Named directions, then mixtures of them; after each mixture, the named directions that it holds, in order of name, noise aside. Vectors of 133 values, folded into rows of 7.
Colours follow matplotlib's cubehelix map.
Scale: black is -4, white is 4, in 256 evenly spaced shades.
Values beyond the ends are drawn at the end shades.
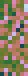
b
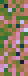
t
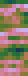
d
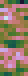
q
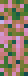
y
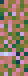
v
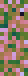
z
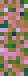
q, z.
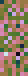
t, v.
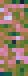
q, y.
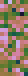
y, z.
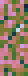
b.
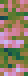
d, q, y.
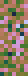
b, v, y.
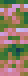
d.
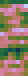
d.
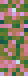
b, y, z.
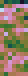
d, q.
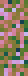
d, t, z.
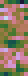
q.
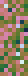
t.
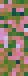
y, z.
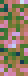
q, t, z.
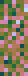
b.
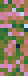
y, z.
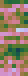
d.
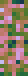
q, y.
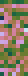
b, d, y.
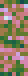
b, q.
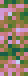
b, d, v.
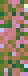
b, z.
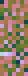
v.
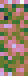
b, d, q.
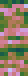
d.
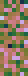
q, t, z.
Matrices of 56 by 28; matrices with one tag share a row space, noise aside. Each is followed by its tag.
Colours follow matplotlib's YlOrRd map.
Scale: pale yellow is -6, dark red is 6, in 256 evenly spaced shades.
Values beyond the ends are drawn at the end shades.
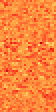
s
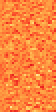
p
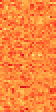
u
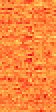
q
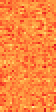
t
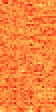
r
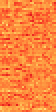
q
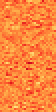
p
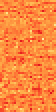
r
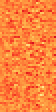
p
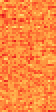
r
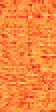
r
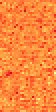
t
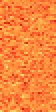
u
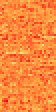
r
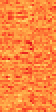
q
